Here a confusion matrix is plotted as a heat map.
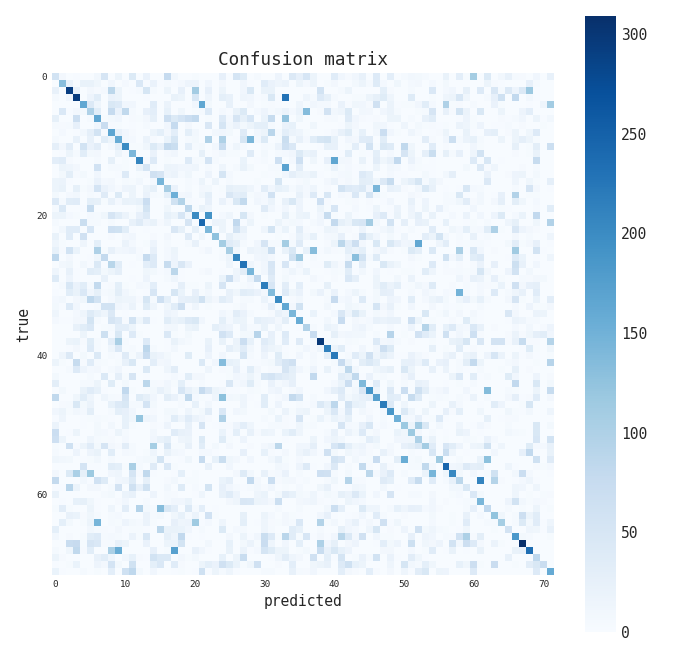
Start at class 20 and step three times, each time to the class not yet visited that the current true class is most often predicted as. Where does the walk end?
67
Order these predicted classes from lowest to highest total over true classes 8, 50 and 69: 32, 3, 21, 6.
3, 32, 21, 6
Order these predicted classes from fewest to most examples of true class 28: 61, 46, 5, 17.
46, 5, 61, 17
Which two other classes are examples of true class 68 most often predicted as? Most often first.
17, 9
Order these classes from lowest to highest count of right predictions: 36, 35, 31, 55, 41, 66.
41, 36, 55, 31, 35, 66
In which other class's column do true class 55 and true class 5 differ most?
50
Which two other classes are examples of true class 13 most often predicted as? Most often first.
33, 6
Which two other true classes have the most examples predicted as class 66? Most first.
25, 17
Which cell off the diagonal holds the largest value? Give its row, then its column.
3, 33
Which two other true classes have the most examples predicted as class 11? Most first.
56, 71
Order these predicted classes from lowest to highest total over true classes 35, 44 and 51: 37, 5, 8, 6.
37, 6, 5, 8
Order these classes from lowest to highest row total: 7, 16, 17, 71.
7, 71, 17, 16
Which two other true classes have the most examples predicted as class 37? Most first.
25, 43
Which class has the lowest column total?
70
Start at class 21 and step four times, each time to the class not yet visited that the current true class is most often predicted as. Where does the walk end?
48
